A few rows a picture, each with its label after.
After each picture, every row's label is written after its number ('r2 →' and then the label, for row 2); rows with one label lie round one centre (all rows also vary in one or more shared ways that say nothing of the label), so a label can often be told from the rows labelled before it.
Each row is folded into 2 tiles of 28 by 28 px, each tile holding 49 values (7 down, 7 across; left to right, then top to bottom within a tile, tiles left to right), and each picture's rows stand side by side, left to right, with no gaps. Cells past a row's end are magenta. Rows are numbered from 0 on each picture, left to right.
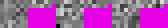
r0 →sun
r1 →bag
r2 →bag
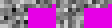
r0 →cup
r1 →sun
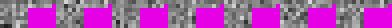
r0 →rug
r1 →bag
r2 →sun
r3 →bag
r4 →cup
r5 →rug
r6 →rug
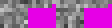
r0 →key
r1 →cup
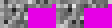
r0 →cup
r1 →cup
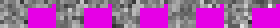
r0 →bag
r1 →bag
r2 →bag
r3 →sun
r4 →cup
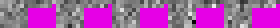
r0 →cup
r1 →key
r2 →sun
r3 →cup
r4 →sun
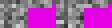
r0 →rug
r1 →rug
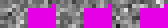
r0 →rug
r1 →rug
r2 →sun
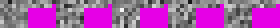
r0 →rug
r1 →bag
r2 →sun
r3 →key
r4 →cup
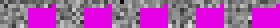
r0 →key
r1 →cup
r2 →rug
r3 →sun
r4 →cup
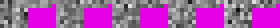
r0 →rug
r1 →bag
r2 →cup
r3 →key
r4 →cup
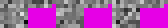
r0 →cup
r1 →bag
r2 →cup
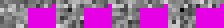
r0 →key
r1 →cup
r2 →cup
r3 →sun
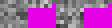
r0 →sun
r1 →rug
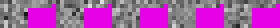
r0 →rug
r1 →sun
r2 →bag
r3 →key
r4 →key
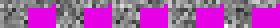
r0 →cup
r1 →sun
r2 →cup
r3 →cup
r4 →sun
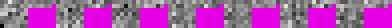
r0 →bag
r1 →sun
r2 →sun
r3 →bag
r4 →rug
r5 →sun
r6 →rug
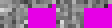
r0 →key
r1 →key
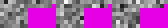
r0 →cup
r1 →bag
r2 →bag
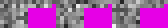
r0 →rug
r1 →key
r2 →cup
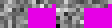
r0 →sun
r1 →key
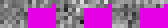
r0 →sun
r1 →bag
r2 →sun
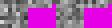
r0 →rug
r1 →sun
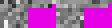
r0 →key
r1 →cup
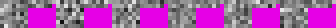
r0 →key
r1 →cup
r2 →cup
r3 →cup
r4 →sun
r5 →key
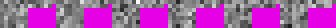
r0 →key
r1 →bag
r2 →bag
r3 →rug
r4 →cup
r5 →rug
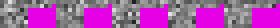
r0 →sun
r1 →bag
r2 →key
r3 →bag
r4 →key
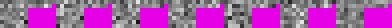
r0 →cup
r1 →bag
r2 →bag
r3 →sun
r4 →bag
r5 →rug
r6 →rug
